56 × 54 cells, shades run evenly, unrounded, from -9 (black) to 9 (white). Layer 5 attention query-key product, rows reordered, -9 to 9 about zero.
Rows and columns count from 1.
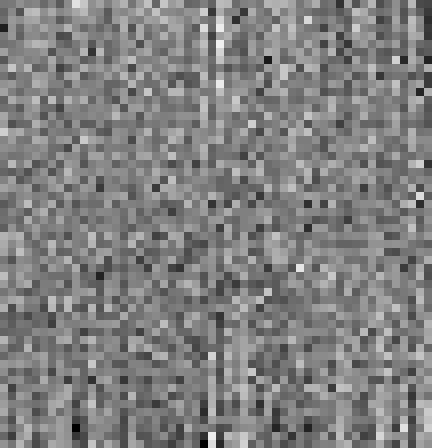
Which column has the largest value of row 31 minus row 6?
12
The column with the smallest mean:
33
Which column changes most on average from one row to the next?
39
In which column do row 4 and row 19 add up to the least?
41
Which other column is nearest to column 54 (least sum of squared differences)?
51
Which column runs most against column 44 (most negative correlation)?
28
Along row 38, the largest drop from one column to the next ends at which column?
34
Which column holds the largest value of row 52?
54
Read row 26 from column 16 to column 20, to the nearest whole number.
0 0 0 1 0
